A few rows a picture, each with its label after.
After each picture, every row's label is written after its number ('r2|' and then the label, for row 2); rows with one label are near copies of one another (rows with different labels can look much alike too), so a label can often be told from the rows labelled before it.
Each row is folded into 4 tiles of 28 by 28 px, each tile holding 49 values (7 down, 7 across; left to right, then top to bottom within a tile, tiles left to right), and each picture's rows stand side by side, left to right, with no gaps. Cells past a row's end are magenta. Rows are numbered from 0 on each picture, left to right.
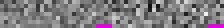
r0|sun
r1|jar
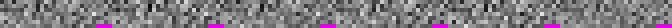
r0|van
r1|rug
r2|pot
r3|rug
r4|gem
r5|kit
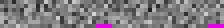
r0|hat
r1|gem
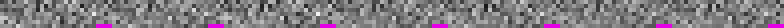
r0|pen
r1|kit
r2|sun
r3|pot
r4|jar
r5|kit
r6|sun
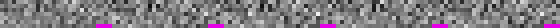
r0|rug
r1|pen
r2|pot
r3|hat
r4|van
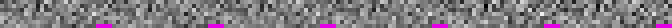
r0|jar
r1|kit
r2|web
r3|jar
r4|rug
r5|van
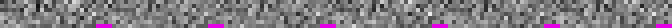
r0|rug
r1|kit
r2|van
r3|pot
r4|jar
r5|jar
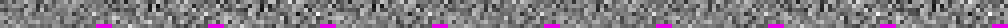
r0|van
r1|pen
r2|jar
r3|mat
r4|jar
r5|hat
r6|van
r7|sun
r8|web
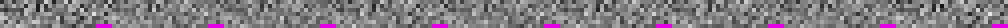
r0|kit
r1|pen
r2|pen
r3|van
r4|pot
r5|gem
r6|rug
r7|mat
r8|mat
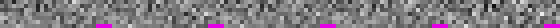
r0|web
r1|kit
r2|jar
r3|rug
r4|jar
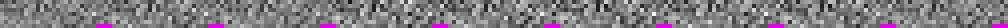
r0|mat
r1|gem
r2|hat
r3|hat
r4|sun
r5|jar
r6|gem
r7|web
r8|van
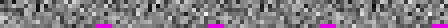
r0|web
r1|mat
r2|pen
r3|pot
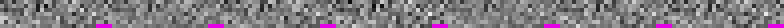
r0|pen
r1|rug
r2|kit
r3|pen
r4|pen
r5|van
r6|van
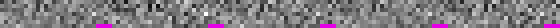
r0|jar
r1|web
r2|hat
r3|pen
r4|gem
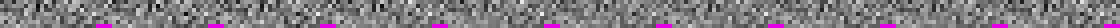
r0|kit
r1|mat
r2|gem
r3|web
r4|pot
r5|gem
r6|jar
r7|gem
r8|web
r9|web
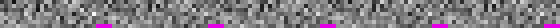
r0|sun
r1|pen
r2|van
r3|pot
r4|web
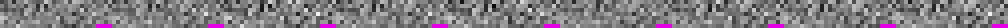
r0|mat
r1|pen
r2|mat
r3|web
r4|web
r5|van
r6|rug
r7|kit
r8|sun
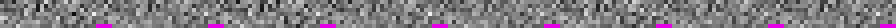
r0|mat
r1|pot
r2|van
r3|sun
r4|gem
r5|kit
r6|rug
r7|gem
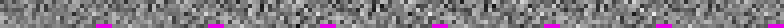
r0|sun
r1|sun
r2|van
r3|jar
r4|web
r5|sun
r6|van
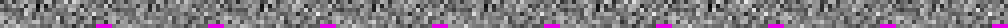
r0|kit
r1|kit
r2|pen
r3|pen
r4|pot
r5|rug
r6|rug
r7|pot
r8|pen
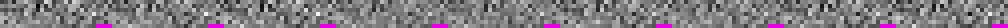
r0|rug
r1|sun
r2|web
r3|gem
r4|pen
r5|gem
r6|hat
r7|mat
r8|mat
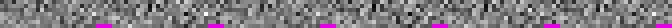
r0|gem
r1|mat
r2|mat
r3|kit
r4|kit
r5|mat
